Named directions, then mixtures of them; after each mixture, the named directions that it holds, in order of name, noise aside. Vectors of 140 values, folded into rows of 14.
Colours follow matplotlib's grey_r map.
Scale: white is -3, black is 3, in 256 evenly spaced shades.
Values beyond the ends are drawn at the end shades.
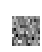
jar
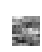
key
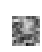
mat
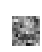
jar, mat.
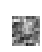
mat.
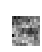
jar, key.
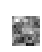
key, mat.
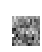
jar, key.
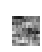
key.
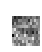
jar, key.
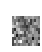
jar, mat.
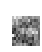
jar, key.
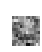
jar, mat.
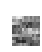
key.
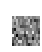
jar.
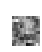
jar, mat.
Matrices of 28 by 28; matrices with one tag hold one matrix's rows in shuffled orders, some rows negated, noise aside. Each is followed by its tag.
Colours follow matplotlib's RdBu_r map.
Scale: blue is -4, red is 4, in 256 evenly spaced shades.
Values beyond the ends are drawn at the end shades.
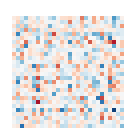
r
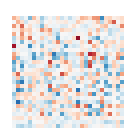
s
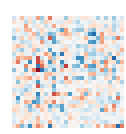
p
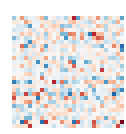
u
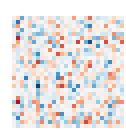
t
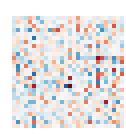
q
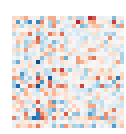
p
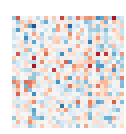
q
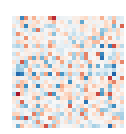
r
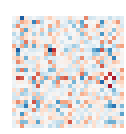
r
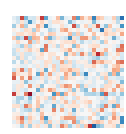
u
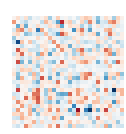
t
